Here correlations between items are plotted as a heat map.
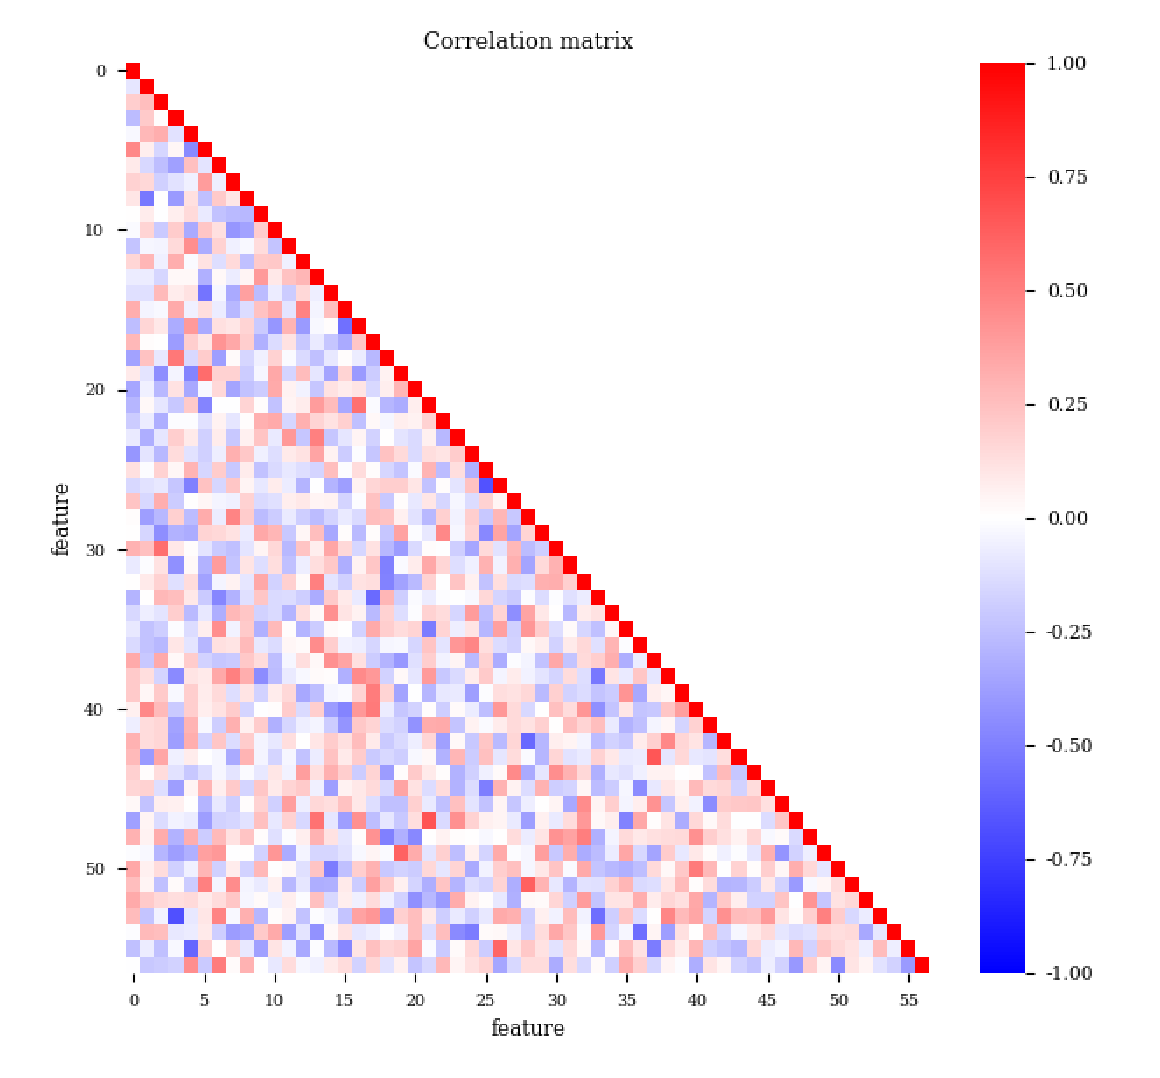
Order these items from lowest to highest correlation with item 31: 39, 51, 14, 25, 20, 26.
51, 39, 26, 20, 14, 25
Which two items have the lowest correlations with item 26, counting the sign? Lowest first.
25, 4
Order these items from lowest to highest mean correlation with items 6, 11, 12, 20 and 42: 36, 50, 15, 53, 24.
50, 24, 36, 15, 53
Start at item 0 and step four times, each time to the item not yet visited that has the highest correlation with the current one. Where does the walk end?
53
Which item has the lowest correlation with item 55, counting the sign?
4
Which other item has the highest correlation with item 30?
2
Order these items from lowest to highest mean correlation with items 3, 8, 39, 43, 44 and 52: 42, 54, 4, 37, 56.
54, 56, 4, 42, 37
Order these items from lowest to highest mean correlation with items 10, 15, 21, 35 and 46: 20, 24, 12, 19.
24, 19, 12, 20
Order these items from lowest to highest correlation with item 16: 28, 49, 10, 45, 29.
10, 29, 28, 49, 45
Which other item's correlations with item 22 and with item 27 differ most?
29
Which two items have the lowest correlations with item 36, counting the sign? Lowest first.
54, 45
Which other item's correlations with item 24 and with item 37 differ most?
43
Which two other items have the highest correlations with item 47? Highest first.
21, 13
